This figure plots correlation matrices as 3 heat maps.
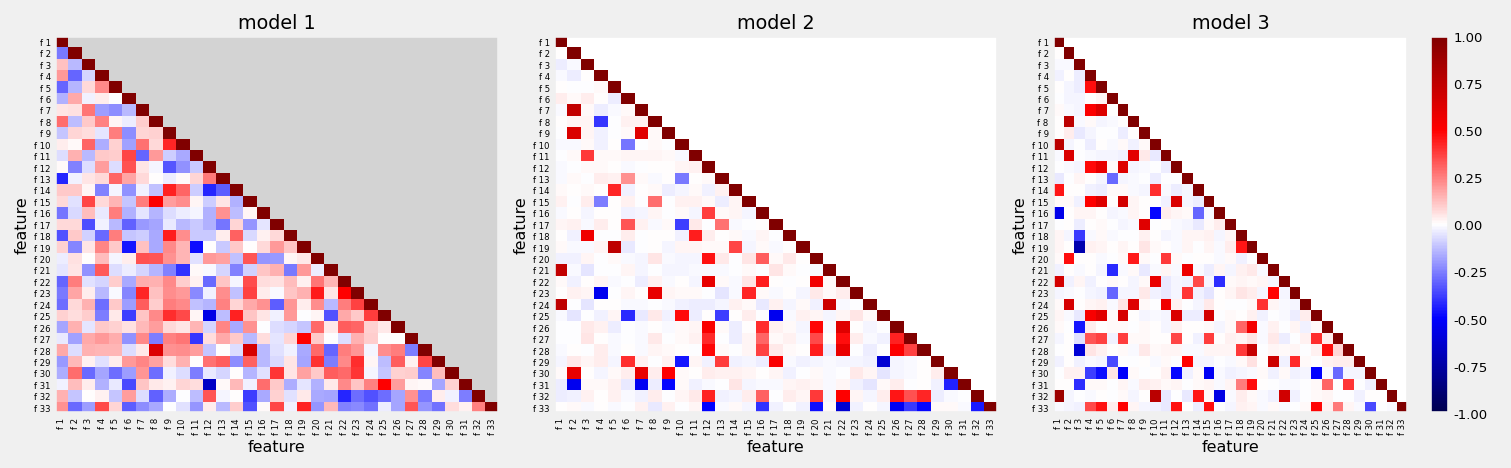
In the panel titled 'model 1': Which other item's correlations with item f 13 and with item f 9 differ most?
f 14
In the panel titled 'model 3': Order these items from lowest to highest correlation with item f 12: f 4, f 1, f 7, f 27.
f 1, f 27, f 4, f 7
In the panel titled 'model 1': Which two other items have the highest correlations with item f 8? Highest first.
f 28, f 15
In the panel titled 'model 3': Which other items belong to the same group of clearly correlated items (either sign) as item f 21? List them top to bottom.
f 6, f 13, f 23, f 29
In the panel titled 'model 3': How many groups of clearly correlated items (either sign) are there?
6
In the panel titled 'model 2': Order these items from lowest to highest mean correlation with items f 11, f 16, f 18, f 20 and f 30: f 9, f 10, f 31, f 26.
f 31, f 10, f 9, f 26
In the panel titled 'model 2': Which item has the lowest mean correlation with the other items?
f 33
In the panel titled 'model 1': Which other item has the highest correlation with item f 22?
f 23
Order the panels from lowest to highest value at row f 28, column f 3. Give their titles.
model 3, model 2, model 1
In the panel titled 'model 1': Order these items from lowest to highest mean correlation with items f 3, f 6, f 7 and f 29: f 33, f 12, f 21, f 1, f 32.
f 33, f 21, f 1, f 32, f 12
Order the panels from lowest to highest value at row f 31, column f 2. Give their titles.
model 2, model 3, model 1
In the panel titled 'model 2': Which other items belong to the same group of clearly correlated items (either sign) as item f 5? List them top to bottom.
f 14, f 19
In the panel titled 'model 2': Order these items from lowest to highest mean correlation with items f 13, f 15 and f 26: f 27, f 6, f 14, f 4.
f 4, f 14, f 6, f 27
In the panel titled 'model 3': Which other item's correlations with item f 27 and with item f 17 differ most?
f 9
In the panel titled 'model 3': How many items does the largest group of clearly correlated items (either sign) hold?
9
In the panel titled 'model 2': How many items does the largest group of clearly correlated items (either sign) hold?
9
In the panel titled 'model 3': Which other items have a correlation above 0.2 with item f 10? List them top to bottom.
f 1, f 14, f 22, f 32
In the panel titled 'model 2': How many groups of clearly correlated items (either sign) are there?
7
